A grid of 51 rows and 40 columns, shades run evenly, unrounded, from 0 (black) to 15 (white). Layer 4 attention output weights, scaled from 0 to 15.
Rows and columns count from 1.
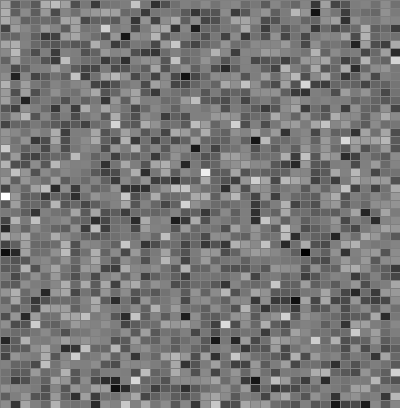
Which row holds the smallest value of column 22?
43
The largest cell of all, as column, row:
1, 25
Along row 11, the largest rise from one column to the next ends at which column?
31
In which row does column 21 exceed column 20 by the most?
22
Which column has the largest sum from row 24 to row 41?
7
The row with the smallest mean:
38
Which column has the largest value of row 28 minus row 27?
4
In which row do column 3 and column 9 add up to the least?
13
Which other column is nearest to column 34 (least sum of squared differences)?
20
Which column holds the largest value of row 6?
18
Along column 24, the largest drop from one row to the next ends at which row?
46
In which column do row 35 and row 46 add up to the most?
5
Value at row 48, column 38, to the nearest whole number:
11
